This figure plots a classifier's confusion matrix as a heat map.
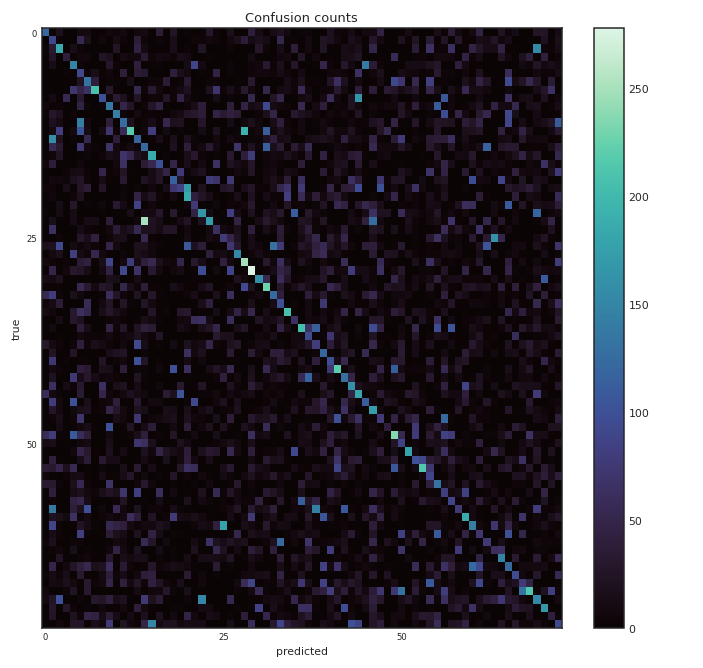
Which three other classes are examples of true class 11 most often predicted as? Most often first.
5, 72, 65
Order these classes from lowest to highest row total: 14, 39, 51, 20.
39, 20, 51, 14
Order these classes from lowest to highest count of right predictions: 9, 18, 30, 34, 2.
18, 9, 30, 2, 34
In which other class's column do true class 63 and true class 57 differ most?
36
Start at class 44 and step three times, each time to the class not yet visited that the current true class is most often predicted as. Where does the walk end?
34
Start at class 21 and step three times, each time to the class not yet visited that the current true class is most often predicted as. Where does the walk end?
25
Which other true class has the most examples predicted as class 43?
72
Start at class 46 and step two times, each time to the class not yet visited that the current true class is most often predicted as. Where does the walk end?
37
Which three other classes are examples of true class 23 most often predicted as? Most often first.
14, 46, 57
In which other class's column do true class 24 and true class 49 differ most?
4
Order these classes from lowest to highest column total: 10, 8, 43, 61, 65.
8, 10, 43, 61, 65
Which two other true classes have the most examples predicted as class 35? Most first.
22, 51
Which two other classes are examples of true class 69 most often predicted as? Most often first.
22, 2
